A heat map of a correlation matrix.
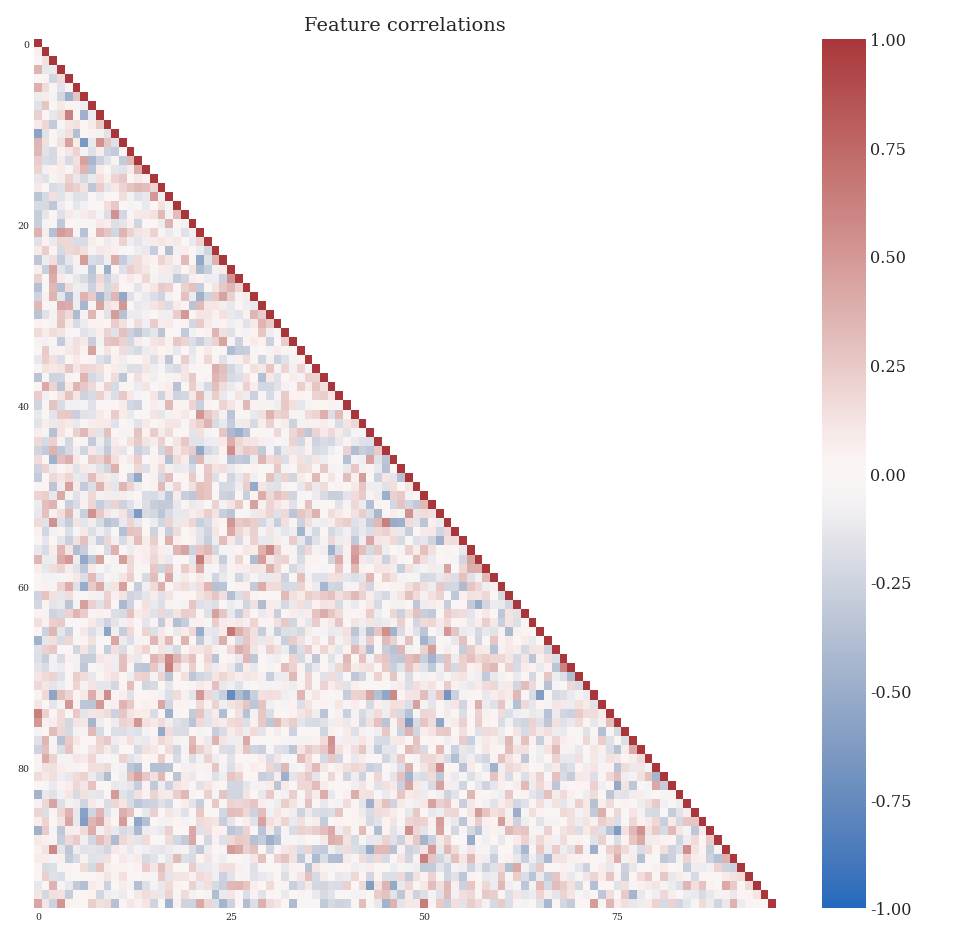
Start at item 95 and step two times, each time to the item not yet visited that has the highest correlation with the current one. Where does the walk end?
90
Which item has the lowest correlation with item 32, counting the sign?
81
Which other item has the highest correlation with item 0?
74
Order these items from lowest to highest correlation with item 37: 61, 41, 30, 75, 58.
75, 58, 30, 61, 41
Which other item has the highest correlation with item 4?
8
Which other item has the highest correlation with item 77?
38
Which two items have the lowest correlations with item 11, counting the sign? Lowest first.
6, 28
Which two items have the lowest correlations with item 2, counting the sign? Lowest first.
72, 46
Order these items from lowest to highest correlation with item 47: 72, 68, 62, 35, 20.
68, 20, 62, 72, 35
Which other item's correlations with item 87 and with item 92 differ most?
48
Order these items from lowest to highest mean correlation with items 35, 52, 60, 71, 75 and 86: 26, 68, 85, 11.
68, 26, 85, 11
